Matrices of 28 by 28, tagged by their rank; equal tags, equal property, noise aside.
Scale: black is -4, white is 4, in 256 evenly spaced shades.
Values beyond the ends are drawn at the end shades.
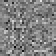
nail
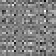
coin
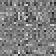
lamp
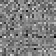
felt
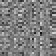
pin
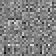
felt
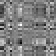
coin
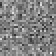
felt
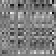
coin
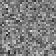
nail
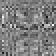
lamp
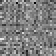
felt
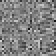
felt
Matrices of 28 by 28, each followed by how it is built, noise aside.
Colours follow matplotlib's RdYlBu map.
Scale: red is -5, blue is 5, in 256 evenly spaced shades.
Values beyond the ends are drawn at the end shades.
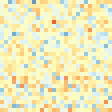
repeating columns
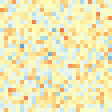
blocks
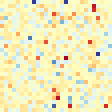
sparse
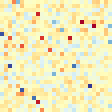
sparse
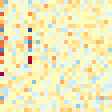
uneven columns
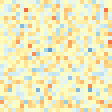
repeating columns
